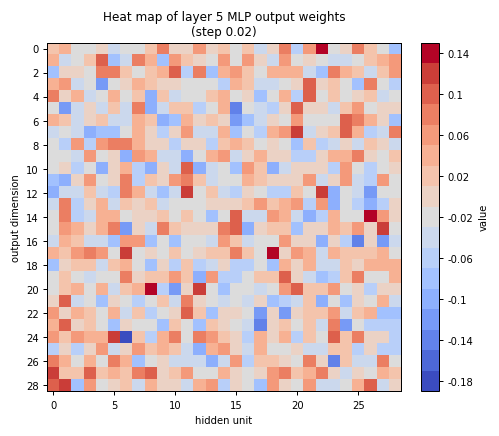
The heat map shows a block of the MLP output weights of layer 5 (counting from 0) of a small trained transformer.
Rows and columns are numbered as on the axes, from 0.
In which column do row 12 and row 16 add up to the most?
6
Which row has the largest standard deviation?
24
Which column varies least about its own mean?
16
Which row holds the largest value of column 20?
7
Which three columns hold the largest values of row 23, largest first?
1, 23, 0
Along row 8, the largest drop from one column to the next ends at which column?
3
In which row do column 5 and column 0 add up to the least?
12
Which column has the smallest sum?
17
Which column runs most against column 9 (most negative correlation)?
20
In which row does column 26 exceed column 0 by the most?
14
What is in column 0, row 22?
0.06
